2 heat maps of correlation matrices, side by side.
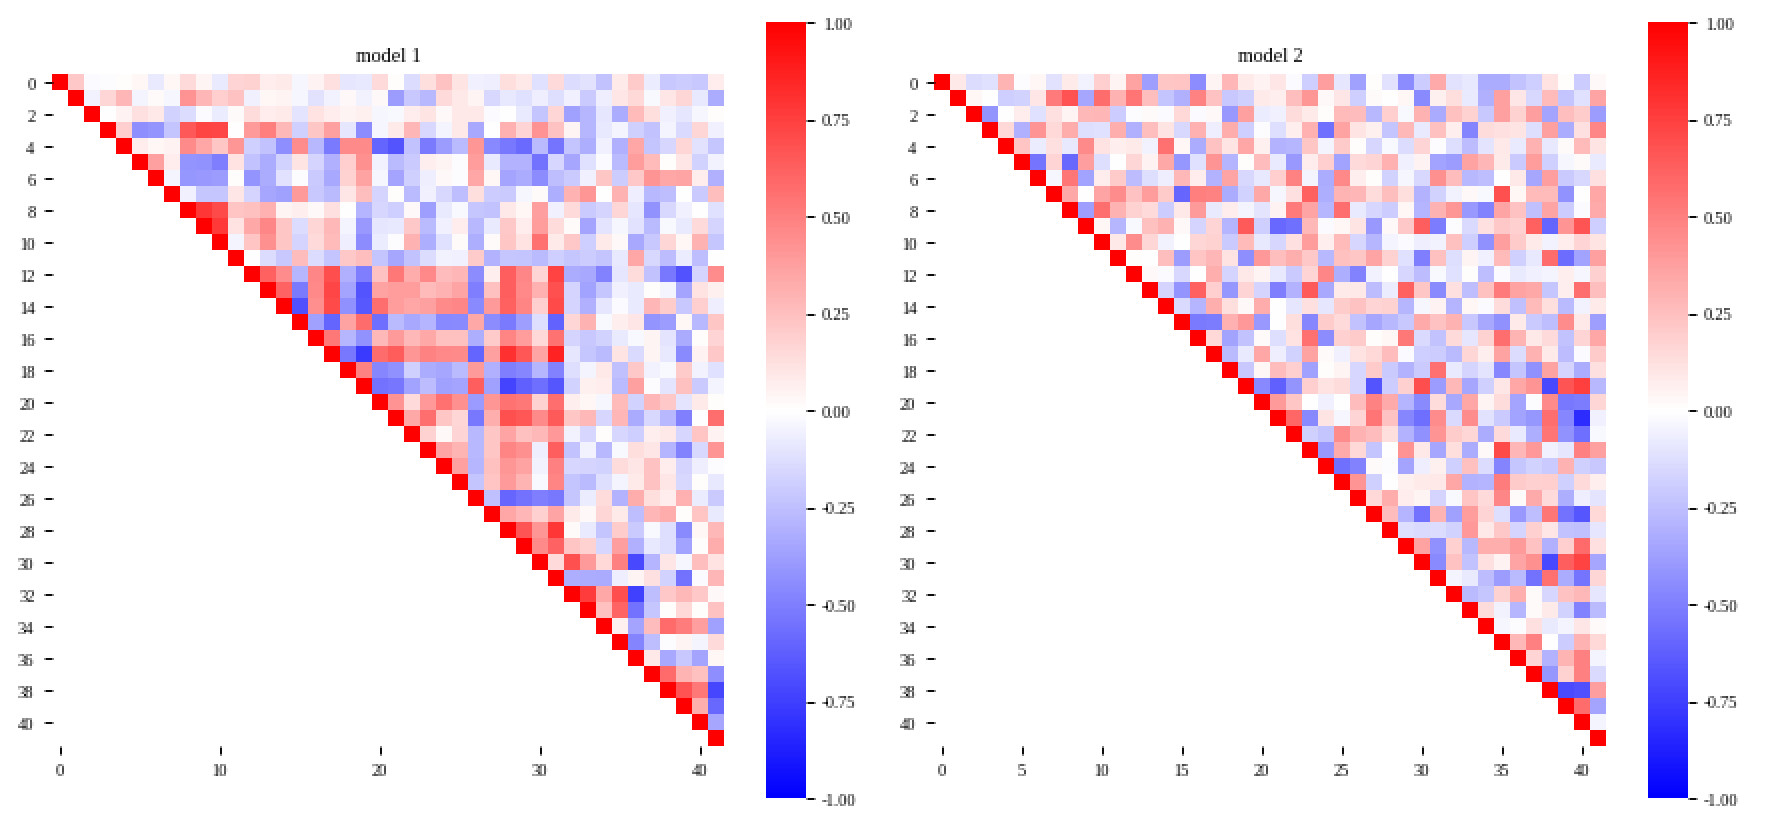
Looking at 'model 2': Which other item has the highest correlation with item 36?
40
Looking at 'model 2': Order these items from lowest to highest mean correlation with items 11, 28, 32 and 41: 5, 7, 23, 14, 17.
5, 14, 17, 23, 7
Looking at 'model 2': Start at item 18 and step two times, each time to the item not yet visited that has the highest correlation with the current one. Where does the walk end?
38
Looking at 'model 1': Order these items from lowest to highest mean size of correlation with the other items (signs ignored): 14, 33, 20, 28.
33, 20, 14, 28
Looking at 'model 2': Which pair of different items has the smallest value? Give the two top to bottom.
21, 40
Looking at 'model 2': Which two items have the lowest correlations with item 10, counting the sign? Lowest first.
34, 27
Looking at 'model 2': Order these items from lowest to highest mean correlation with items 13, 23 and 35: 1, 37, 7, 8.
8, 1, 37, 7
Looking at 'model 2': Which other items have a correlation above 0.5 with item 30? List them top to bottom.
9, 19, 39, 40
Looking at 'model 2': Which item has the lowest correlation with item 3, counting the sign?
24
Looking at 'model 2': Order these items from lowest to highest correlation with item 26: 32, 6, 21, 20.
32, 6, 21, 20
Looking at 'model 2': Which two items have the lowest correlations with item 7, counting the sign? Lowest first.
15, 39
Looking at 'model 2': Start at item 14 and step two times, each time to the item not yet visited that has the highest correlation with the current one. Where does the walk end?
9
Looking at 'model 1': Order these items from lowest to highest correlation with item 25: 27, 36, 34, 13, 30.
34, 30, 36, 27, 13
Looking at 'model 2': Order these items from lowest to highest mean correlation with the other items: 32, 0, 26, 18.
18, 0, 32, 26
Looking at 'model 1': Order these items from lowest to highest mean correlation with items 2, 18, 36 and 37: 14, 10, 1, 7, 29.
29, 10, 7, 14, 1
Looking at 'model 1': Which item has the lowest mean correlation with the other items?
19
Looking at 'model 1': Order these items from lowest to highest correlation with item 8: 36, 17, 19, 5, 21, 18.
5, 19, 21, 36, 18, 17
